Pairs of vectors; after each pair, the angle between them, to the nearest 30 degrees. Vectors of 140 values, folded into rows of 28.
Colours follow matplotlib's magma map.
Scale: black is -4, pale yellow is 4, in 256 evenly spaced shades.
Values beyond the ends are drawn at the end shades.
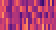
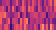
60 degrees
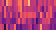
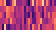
120 degrees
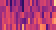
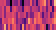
30 degrees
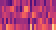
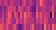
90 degrees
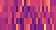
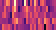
120 degrees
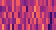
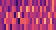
120 degrees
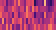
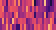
30 degrees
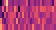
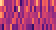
120 degrees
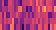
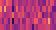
90 degrees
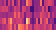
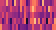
150 degrees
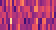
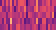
30 degrees
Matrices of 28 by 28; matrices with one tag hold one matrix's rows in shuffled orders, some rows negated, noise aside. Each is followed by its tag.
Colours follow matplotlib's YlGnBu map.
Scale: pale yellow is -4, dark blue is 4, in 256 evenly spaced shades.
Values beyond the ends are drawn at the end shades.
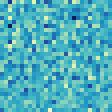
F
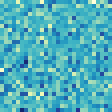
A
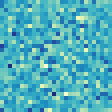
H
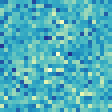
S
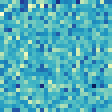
A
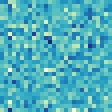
F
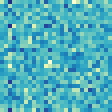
F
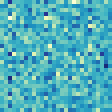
F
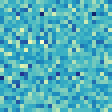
A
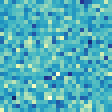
S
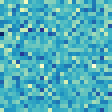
A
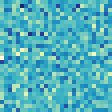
A
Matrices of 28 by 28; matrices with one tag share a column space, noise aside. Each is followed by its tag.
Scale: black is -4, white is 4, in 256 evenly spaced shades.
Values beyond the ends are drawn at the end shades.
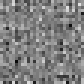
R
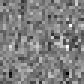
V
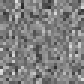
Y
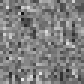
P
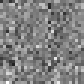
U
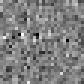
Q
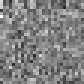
Y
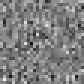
P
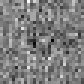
Q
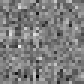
P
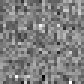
R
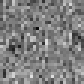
V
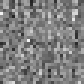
Y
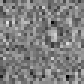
P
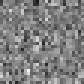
V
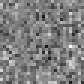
U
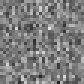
R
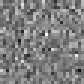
Y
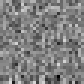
R
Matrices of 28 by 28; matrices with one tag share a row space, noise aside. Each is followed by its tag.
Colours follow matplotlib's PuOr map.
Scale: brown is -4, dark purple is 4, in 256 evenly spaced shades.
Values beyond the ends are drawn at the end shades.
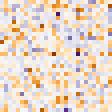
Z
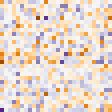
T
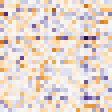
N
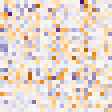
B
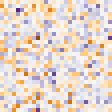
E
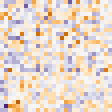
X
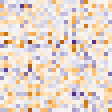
B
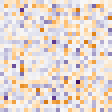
Z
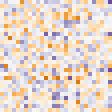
Z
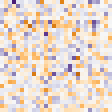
X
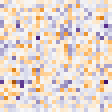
T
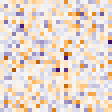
Z
